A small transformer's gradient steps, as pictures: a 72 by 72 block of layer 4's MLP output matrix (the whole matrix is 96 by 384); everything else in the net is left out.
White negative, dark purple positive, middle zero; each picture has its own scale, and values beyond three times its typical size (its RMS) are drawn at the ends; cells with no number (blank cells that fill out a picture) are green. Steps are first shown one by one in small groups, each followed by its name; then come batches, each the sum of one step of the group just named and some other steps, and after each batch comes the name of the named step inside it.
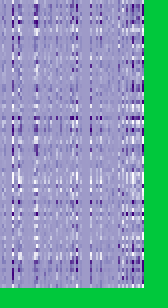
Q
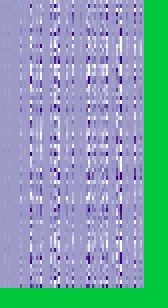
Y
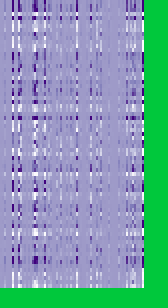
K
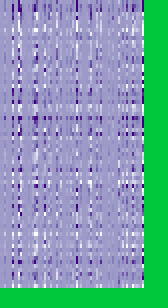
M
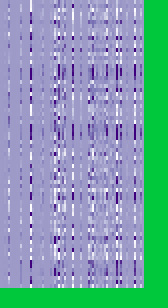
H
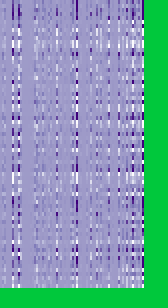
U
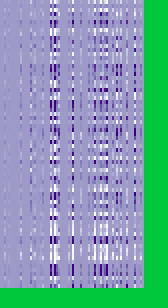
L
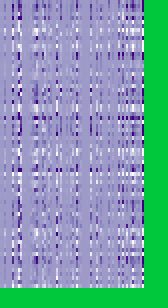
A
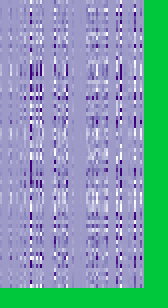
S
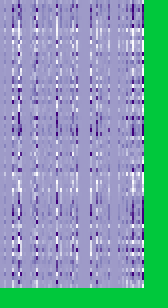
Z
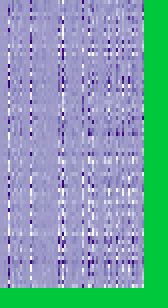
K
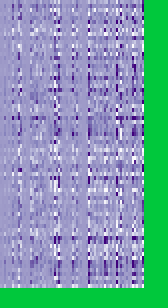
A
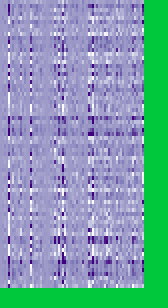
Q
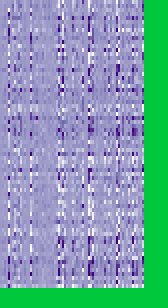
A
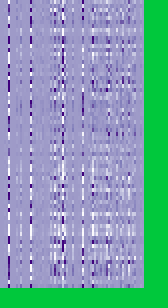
L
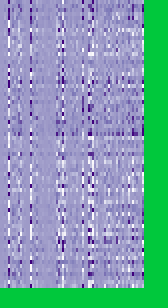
Z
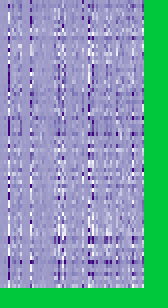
A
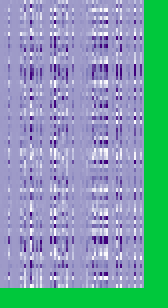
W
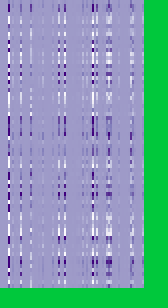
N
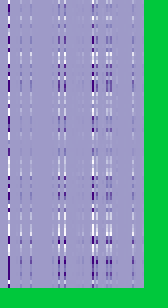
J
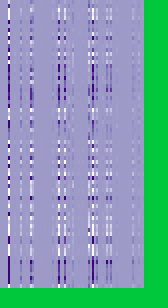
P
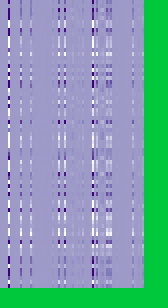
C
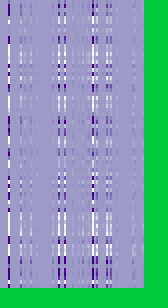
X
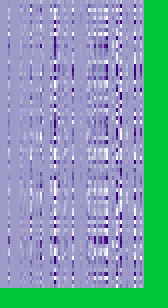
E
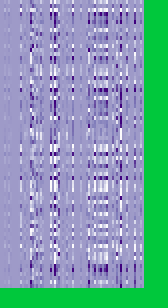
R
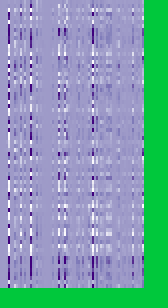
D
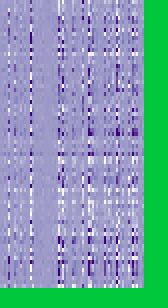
D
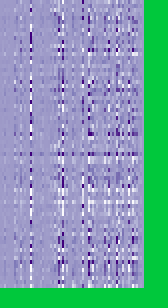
R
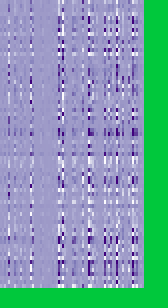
N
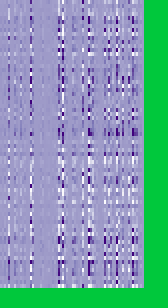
P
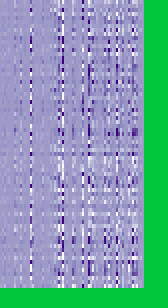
R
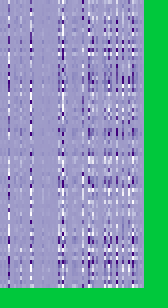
J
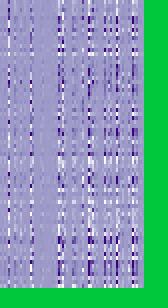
C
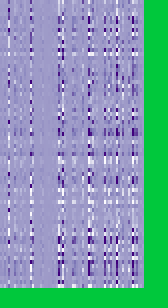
C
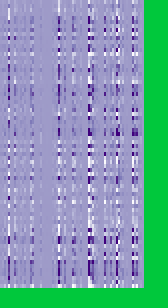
P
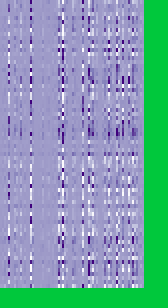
N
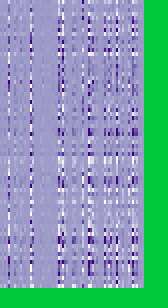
J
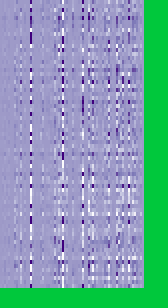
E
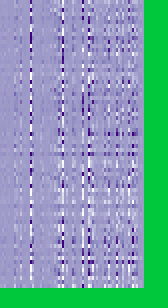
R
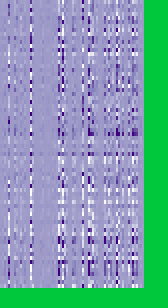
X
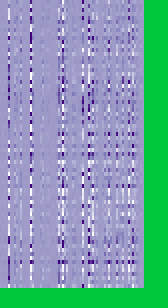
P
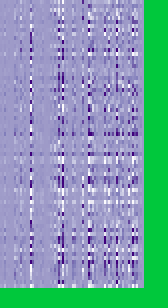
R
